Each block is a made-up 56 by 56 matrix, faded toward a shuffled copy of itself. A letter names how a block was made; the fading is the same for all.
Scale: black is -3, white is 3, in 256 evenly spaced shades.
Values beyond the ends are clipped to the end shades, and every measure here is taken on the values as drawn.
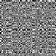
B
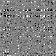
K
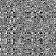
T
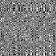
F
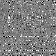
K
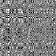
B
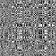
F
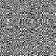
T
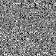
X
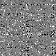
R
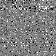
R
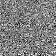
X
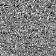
X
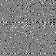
K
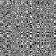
F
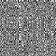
T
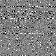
R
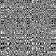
T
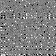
K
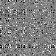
K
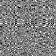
T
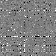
K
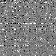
K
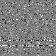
R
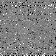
R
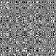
F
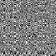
T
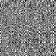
T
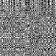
T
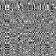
B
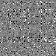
K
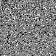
X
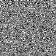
X
